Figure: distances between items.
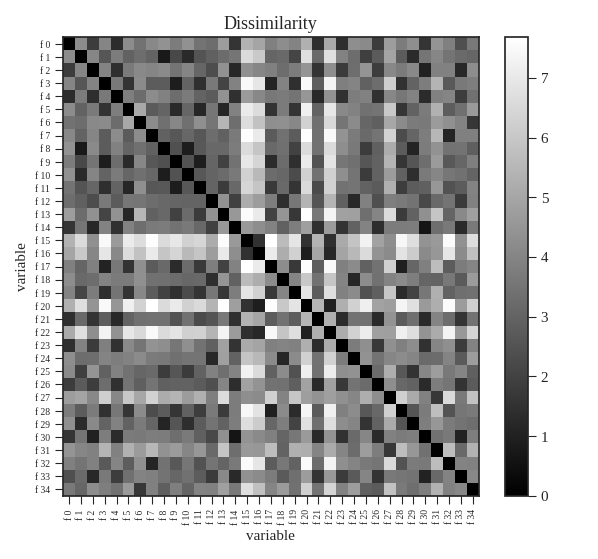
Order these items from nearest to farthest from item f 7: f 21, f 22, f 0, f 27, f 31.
f 21, f 0, f 31, f 27, f 22
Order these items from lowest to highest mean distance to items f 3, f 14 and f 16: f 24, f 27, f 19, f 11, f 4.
f 4, f 11, f 19, f 24, f 27
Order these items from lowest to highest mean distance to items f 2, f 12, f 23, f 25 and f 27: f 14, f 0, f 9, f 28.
f 14, f 0, f 9, f 28
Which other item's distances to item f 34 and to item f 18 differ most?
f 24
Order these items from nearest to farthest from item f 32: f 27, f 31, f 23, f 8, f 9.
f 9, f 8, f 23, f 31, f 27
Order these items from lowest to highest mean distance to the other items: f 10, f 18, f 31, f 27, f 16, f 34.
f 10, f 18, f 34, f 31, f 27, f 16
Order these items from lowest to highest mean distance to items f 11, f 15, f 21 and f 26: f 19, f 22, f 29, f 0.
f 0, f 19, f 29, f 22
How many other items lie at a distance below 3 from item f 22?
3
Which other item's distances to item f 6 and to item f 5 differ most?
f 13
